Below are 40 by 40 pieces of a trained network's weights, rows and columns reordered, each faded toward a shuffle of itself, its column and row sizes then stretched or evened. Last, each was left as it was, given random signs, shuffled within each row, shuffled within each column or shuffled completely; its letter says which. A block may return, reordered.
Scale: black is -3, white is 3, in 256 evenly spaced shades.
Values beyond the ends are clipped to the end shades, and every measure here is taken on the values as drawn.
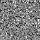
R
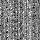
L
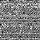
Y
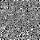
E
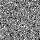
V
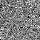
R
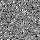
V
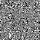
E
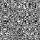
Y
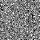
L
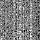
Y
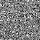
R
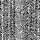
L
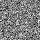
V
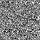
R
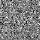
E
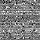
Y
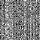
Y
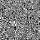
E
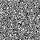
V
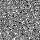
V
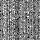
L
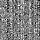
Y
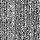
L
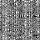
Y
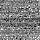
R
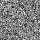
V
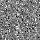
L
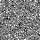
V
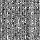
Y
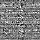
Y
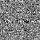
R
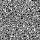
R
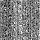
L
